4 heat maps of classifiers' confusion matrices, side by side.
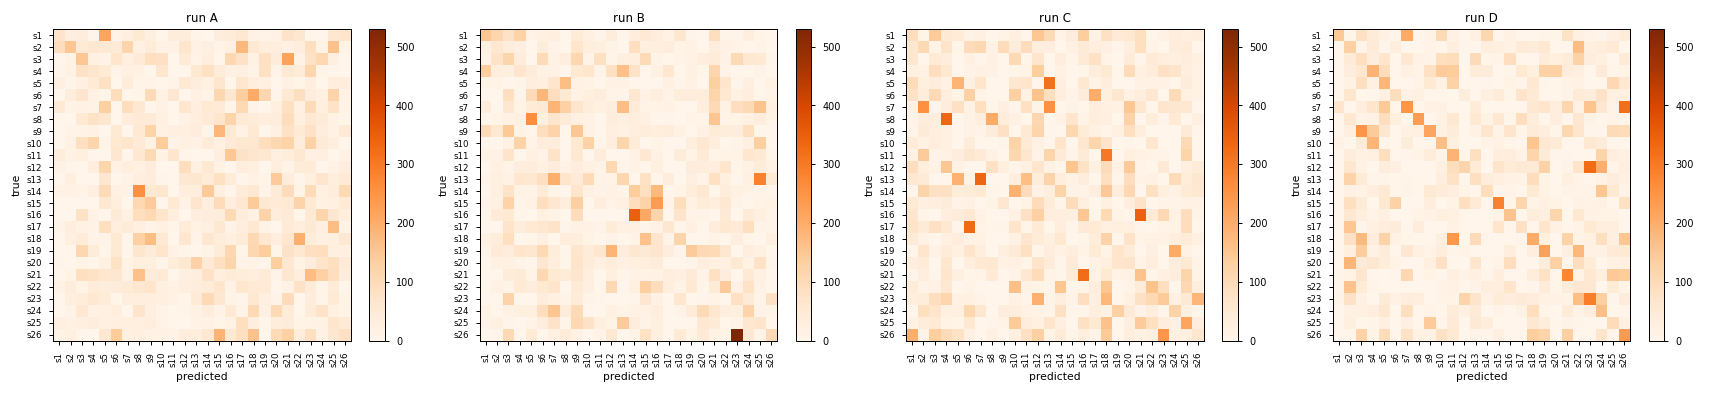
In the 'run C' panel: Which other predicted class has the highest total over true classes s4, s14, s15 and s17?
s6
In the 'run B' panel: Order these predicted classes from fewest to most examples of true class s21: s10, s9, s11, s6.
s11, s10, s9, s6
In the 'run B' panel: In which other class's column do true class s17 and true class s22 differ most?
s15
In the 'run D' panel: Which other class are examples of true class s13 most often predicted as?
s2
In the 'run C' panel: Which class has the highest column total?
s18
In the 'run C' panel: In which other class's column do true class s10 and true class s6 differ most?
s12
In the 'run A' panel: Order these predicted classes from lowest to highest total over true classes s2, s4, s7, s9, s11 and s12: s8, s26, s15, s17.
s26, s8, s15, s17
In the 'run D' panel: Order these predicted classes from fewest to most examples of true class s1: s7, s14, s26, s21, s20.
s20, s26, s21, s14, s7
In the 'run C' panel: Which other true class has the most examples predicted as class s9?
s2
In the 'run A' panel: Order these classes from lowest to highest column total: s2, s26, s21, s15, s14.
s2, s26, s14, s15, s21
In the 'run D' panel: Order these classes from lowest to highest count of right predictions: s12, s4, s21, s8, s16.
s12, s16, s4, s8, s21
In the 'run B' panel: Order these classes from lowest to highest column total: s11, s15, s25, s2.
s11, s2, s25, s15
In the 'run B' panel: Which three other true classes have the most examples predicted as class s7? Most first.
s13, s24, s9
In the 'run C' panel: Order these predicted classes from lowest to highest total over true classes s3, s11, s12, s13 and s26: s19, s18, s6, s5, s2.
s19, s6, s2, s5, s18
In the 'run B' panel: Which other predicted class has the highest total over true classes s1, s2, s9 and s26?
s23
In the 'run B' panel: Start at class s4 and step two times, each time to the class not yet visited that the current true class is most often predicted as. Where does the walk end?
s25
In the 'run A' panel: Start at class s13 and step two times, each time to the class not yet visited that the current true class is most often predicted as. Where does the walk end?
s16
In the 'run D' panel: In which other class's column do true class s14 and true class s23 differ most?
s22
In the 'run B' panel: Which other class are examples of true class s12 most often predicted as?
s22
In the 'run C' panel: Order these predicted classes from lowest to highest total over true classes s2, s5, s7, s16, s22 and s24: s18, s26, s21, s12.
s26, s12, s18, s21
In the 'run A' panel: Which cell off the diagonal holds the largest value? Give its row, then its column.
s14, s8
